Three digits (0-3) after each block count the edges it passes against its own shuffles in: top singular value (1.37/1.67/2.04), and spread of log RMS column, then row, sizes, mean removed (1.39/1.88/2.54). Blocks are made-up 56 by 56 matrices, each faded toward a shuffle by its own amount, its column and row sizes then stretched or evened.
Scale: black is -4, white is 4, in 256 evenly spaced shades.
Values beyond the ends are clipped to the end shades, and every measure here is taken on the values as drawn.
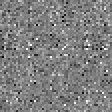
0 1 2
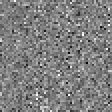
0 2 0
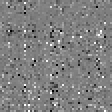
0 2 2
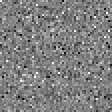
1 0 1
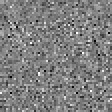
0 0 1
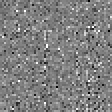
1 2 0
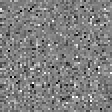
2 1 1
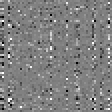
3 3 1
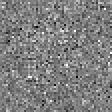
1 1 1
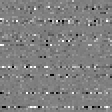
1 0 3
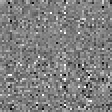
1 2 2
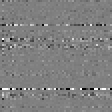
3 0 3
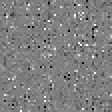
0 2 0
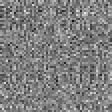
3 0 1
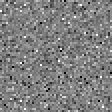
0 0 0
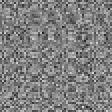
3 0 2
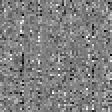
0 3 1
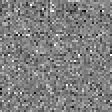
2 0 1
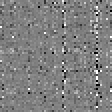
2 3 1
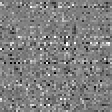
2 1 3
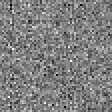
1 1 0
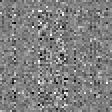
0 3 2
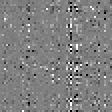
3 3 2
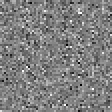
0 2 0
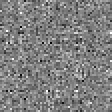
2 1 1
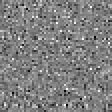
2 0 1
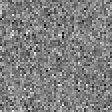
1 1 0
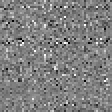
1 2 2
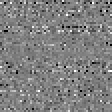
0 0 3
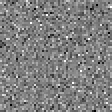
2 0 0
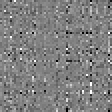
2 3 2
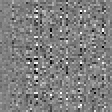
2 3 0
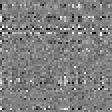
3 1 3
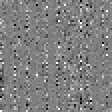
1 3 0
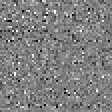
1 1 2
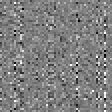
3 3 1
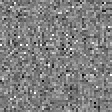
1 0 1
